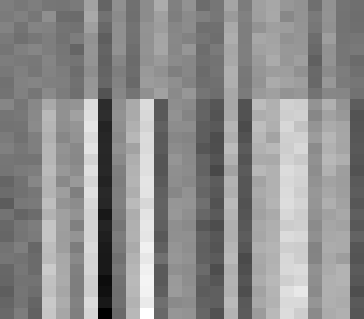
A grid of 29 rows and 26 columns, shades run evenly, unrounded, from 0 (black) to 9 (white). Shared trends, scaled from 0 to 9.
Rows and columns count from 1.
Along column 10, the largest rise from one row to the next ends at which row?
10
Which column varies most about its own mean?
11
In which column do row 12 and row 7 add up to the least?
8
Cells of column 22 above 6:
20
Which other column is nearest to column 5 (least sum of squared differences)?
25
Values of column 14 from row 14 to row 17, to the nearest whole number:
5 5 5 5
